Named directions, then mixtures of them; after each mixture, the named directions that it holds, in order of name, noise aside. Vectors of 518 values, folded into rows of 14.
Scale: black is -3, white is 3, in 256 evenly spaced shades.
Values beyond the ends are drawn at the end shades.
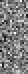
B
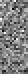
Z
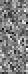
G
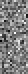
B, G, Z.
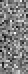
B.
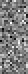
B, G, Z.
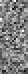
Z.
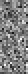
G.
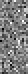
B, G, Z.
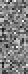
B, G, Z.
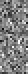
G.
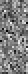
G.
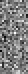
B.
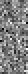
G.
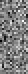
B, G.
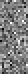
B, G, Z.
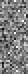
B, G, Z.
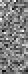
Z.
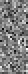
G.
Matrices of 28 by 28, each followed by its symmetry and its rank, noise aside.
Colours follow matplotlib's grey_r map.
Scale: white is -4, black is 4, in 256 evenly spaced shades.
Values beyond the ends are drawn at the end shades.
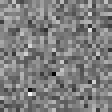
no symmetry, rank eight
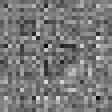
symmetric, rank four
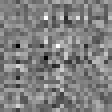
antisymmetric, rank four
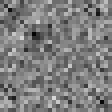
symmetric, rank six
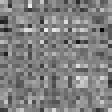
no symmetry, rank four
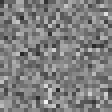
no symmetry, rank eight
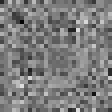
symmetric, rank four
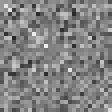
symmetric, rank eight
